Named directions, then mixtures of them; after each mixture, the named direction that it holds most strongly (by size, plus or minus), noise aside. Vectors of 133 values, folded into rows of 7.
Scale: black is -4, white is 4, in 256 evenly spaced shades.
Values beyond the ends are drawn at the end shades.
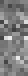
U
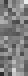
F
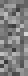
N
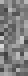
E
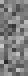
E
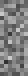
N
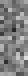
E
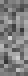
E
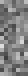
E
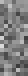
E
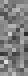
N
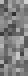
E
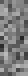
E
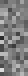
E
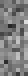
N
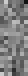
F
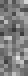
U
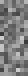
E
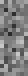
E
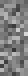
N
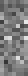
U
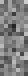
E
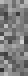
E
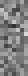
N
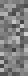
N
